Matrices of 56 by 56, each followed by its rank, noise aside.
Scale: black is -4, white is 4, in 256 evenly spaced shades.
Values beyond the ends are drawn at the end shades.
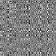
four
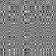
two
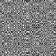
four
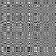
two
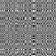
two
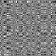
three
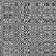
three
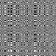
one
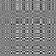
one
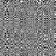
four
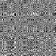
four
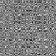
four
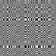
one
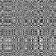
two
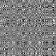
four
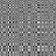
one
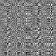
three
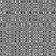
two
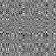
three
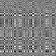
one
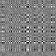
one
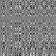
two
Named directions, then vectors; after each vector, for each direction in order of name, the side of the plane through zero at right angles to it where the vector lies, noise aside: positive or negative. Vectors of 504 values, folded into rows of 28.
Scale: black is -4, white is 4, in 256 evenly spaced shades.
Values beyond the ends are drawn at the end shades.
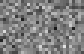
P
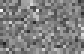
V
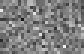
positive, positive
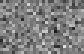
positive, positive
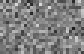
positive, negative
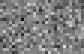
positive, positive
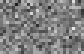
negative, positive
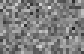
positive, negative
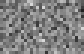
positive, positive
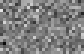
negative, positive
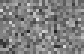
positive, positive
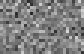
positive, negative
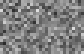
negative, positive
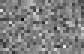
positive, positive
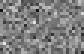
positive, negative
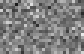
negative, positive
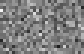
positive, positive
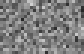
positive, positive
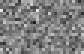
negative, positive
